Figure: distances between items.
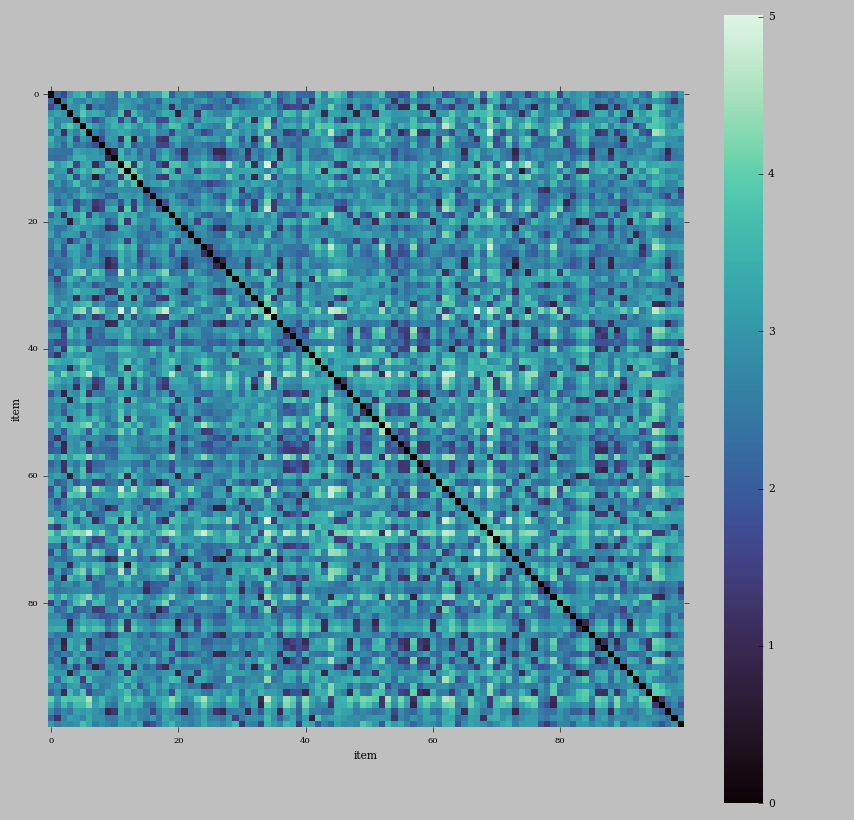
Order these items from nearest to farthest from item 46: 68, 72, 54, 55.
55, 54, 68, 72
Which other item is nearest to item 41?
98
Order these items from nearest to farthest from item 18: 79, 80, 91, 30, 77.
77, 30, 91, 79, 80
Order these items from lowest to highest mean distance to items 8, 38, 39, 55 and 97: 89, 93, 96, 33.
89, 93, 33, 96
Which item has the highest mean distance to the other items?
69
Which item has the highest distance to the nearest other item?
42
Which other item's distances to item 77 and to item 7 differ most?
13
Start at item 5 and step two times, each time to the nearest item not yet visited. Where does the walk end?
22
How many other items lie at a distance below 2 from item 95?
7
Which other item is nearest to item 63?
40
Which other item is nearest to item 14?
25
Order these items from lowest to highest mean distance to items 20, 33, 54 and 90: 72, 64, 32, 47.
32, 64, 47, 72
